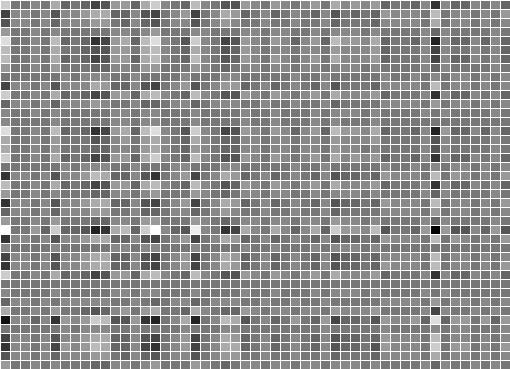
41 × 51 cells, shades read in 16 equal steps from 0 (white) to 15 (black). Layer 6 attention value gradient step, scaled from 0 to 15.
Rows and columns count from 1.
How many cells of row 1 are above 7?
26
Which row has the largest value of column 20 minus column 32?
36
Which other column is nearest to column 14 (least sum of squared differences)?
7
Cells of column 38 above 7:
19
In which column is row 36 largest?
1
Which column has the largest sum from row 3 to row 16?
44
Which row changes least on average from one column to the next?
32
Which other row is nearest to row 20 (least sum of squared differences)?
27
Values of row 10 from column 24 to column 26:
6 9 8
